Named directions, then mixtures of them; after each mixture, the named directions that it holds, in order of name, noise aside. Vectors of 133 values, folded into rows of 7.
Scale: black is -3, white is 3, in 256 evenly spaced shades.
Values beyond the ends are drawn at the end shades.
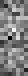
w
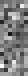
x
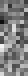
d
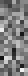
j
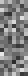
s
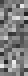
w, x.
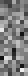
j.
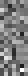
j, s.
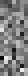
j.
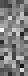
j, w.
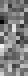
d.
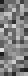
s, w.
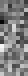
d.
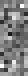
x.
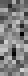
d, j.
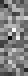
w.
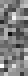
s, x.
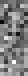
d, x.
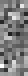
x.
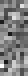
x.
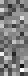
j, s.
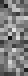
w.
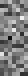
s, w.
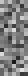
s.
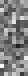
s, x.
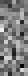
j.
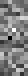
s, w.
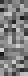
s.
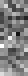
d, w.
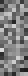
s, w.
